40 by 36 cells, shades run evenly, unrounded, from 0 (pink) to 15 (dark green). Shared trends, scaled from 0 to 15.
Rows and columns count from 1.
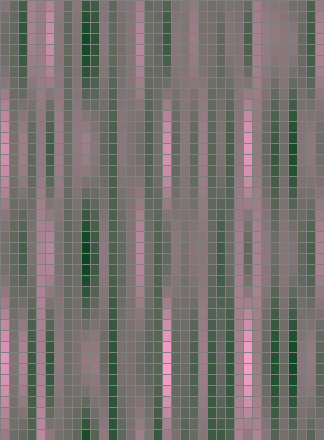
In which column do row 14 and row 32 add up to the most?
33
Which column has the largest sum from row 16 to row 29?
10
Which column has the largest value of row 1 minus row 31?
19
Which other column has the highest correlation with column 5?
27
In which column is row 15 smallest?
28
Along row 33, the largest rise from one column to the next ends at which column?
20
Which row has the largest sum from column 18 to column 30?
40
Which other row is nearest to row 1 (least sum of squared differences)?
7
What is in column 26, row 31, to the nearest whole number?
12
